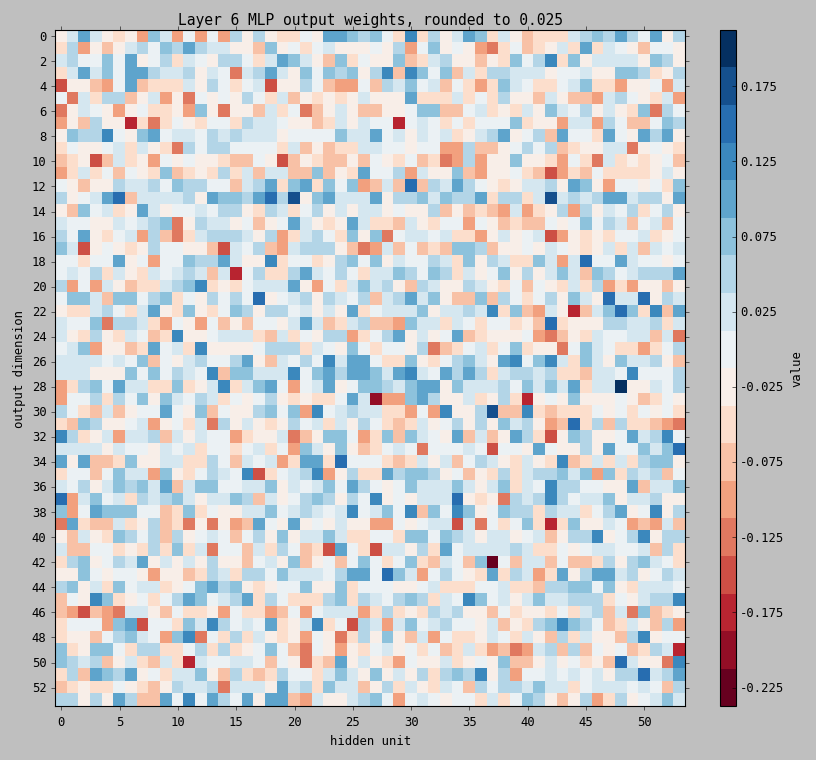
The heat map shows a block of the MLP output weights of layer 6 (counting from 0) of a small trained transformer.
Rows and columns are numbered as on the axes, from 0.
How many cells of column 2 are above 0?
22
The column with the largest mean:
30
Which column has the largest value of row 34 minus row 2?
43
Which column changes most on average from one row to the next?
42
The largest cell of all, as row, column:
28, 48
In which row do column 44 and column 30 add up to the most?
12
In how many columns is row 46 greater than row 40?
9
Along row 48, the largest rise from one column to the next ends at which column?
10
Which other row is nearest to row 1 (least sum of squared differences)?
14
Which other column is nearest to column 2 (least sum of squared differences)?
26
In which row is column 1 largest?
39
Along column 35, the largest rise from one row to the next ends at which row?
45
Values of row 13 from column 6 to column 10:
-0.075 0.025 0.025 0.025 0.025
